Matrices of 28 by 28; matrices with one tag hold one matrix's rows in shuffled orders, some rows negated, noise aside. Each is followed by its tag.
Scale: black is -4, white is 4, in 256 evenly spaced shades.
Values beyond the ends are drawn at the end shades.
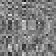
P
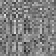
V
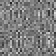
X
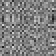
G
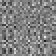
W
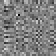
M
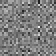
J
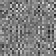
X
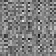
J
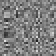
M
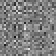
V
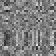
M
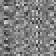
M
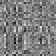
V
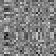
M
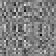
V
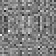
J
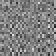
X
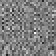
G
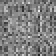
J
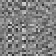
P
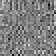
X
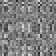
J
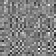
X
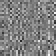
X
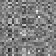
P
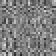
W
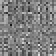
J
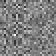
V
